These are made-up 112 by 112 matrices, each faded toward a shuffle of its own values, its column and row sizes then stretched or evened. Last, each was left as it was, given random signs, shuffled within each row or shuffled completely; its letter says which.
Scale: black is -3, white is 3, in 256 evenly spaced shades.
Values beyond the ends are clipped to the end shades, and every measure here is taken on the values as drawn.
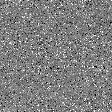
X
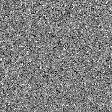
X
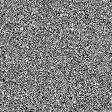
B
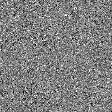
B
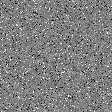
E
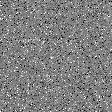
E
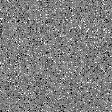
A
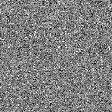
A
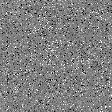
A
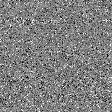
X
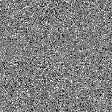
A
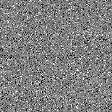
A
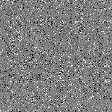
A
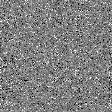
B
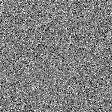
X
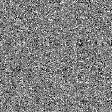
A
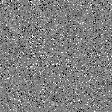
A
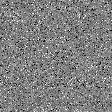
X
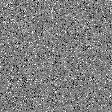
B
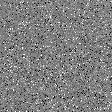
E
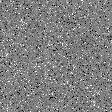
E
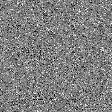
B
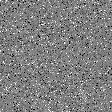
E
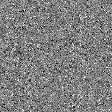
B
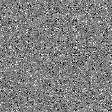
A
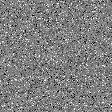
X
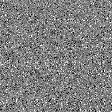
A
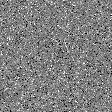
E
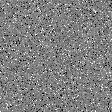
E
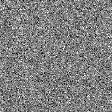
A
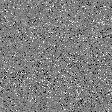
X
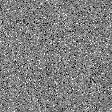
X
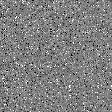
A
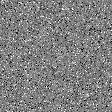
E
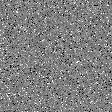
E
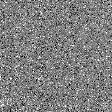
B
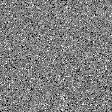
B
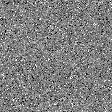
X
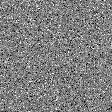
E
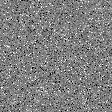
E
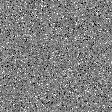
E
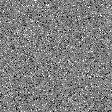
X
